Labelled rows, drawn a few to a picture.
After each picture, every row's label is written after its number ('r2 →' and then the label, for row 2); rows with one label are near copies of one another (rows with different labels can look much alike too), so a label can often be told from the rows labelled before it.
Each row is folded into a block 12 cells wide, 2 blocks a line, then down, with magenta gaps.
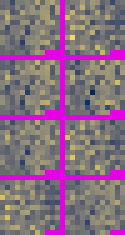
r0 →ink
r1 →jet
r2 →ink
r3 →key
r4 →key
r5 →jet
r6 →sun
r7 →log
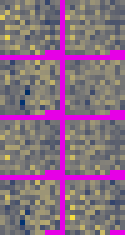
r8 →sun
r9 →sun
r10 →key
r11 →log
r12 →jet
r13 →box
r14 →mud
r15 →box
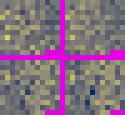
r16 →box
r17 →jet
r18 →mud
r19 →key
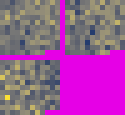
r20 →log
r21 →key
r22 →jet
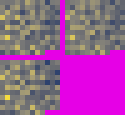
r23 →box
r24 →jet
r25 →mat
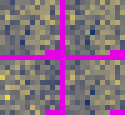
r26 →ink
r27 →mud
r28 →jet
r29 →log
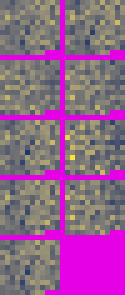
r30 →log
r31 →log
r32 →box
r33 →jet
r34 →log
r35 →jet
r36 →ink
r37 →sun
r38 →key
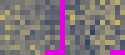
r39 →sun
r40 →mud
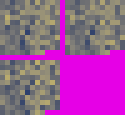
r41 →mud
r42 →mud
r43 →mud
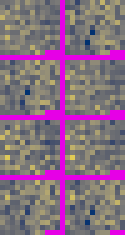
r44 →sun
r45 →key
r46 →key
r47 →sun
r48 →sun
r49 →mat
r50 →ink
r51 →log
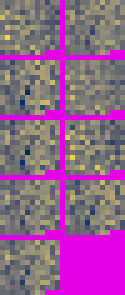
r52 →box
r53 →key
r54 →key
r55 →box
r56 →key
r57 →sun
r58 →mud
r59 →ink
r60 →ink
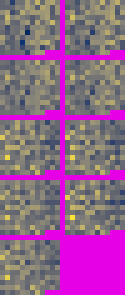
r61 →key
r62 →ink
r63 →ink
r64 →log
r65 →jet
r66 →sun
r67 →box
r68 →mat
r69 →jet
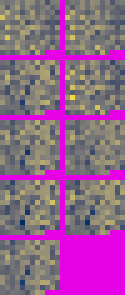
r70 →box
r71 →box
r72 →ink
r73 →box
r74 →key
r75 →log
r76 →log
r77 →ink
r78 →key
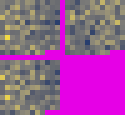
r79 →mat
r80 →log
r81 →mat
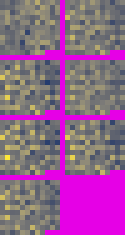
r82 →key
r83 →sun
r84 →sun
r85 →box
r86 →mat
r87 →sun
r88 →box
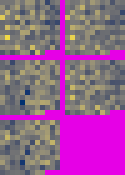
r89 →box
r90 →mat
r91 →key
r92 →box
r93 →log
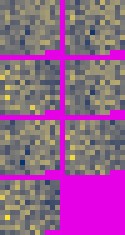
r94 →ink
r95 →mud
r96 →sun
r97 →mud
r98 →log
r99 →jet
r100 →jet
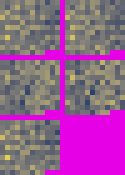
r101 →mat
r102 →jet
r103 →ink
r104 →mud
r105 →mat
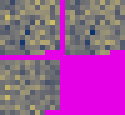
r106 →log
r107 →key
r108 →box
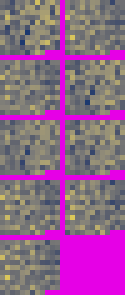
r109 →ink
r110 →jet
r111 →sun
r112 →ink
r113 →key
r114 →ink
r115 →sun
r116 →jet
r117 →mat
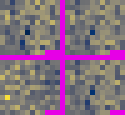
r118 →key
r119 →key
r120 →mat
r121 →key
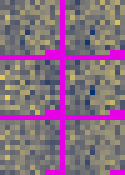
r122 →mud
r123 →log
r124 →sun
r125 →ink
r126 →box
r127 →ink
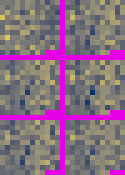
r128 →box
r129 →ink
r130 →log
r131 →key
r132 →ink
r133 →mud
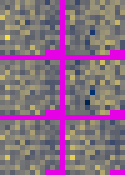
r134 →jet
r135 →key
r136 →box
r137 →key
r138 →jet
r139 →sun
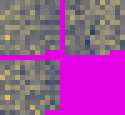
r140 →mat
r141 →mud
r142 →box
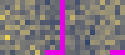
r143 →jet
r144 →ink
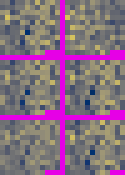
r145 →mud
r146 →sun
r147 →key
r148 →key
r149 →log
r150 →key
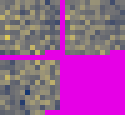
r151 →box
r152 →sun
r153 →log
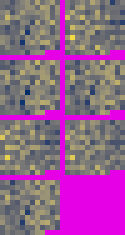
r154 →log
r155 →mat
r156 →key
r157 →ink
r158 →mat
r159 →jet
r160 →mud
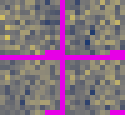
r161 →sun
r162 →log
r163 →key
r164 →log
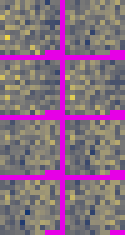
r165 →jet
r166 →log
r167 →mat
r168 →jet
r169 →log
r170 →mud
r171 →key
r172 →ink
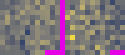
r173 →key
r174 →jet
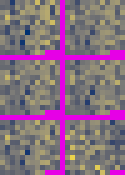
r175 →ink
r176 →ink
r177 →log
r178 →key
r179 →ink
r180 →box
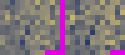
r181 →log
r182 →ink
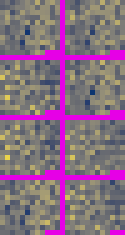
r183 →key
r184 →log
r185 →sun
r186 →key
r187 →jet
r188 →mat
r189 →ink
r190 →sun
